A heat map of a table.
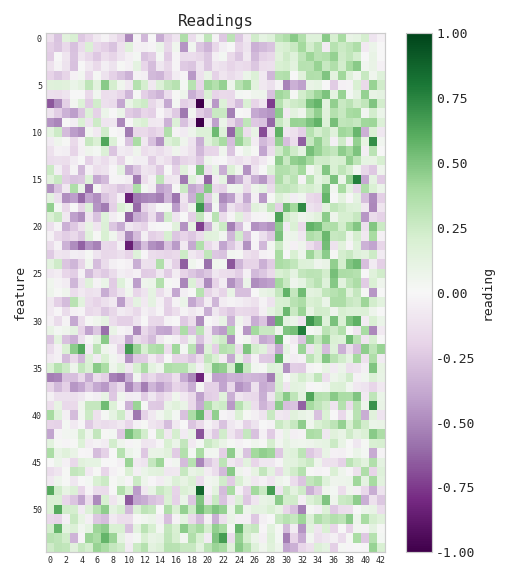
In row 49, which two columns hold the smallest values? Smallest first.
10, 6
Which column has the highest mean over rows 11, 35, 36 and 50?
41
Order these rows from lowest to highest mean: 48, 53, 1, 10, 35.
1, 10, 48, 53, 35
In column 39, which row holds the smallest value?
33
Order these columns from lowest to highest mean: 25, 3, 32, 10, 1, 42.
10, 3, 25, 1, 42, 32
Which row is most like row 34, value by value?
21
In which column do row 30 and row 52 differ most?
19
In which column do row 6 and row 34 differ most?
40
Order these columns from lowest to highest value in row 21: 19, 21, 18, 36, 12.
18, 19, 12, 21, 36
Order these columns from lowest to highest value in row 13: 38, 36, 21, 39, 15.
15, 21, 36, 39, 38
